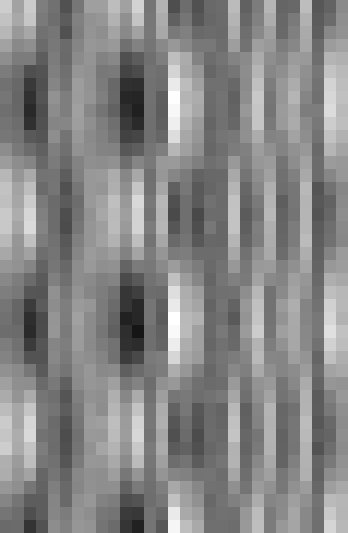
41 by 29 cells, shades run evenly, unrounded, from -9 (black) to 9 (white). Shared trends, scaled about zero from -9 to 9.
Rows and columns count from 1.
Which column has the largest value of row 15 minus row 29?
12
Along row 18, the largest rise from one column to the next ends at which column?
20
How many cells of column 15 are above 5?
14
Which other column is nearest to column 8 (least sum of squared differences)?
9
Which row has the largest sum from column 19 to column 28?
26
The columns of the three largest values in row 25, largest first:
15, 28, 22
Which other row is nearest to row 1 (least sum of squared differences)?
33
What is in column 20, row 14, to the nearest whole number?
3
